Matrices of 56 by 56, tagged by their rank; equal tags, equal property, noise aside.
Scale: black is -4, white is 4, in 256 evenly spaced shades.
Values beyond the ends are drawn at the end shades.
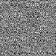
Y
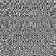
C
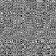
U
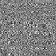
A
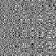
C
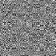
A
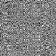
A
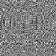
U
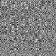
Y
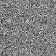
Y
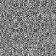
Y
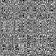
A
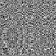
U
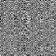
C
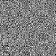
Y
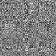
A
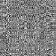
U
